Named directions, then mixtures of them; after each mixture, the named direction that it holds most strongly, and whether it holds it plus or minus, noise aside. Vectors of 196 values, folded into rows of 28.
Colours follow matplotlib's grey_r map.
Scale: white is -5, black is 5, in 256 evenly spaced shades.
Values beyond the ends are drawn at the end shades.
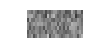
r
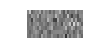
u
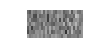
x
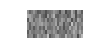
r, plus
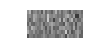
x, minus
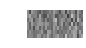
u, minus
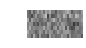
r, minus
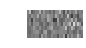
u, plus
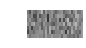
x, plus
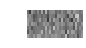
x, plus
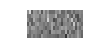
u, plus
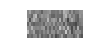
x, minus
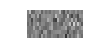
u, plus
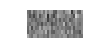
x, plus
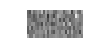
x, plus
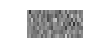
u, minus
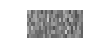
x, minus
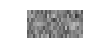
r, plus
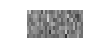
x, minus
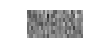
x, plus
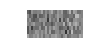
x, plus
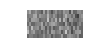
x, minus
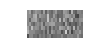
x, minus
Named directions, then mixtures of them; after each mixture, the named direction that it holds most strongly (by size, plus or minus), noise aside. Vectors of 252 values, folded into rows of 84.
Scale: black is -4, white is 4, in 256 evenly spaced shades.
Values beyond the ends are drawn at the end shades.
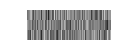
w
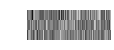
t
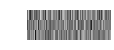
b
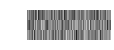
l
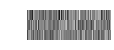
t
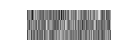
t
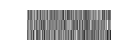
w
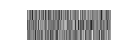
b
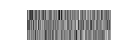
b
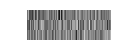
l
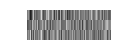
w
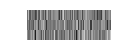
b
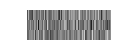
b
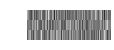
w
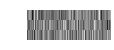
t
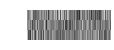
t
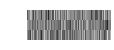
w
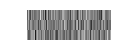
b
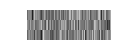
t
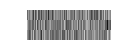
w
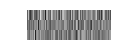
b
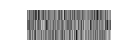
l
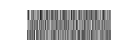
b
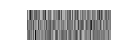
b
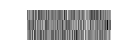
l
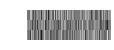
w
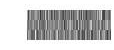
b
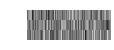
w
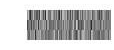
b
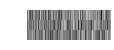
b
